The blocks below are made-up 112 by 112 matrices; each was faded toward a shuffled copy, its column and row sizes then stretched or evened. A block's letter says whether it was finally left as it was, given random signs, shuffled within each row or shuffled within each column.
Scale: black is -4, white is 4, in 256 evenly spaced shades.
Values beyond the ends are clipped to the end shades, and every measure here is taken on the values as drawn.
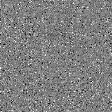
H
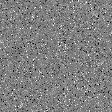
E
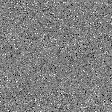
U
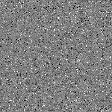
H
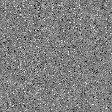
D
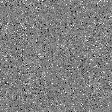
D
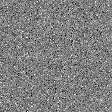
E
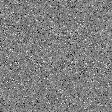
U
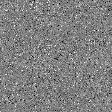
D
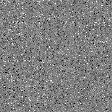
H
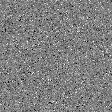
U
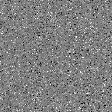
H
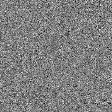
D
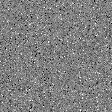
E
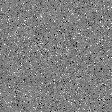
E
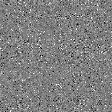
H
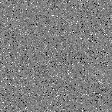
H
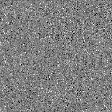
H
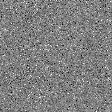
D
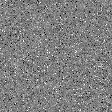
E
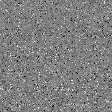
D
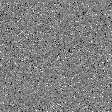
U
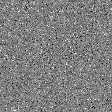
U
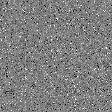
D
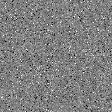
H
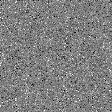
H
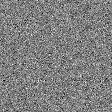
U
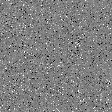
E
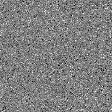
H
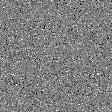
U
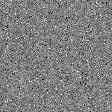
E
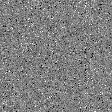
E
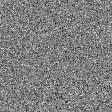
U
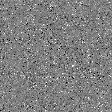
D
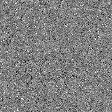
D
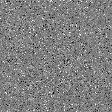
D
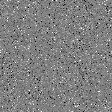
E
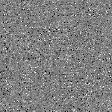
H
